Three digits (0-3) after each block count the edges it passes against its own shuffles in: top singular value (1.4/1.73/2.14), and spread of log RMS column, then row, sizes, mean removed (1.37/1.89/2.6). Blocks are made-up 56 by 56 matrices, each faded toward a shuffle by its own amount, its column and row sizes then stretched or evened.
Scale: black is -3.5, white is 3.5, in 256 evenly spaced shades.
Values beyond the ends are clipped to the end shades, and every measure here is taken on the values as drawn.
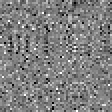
2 1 0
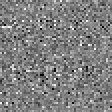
1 0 2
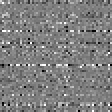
3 1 3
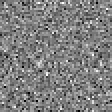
1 0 0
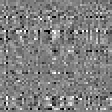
3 1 3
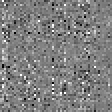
0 3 2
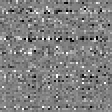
2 1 3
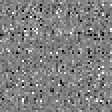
1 2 2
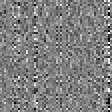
3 3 1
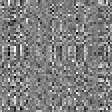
3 3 0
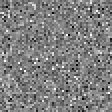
0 1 0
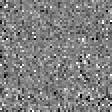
0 2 2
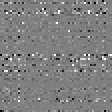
2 1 3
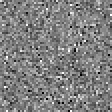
0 1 0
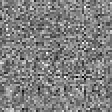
2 1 1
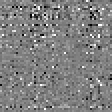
1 2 3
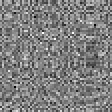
3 0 1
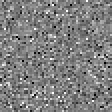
1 0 0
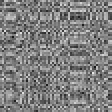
3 0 2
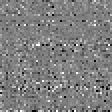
0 1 3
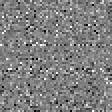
1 1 2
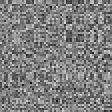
3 1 0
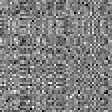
3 1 1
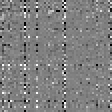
3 3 2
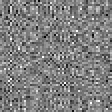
3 1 0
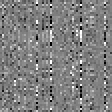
3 3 0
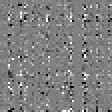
1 3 2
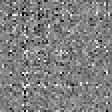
2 2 2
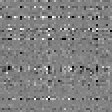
3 1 3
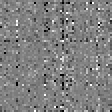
1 3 2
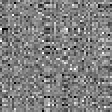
3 1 2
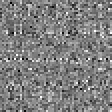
2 0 2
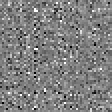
2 2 1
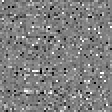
1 0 2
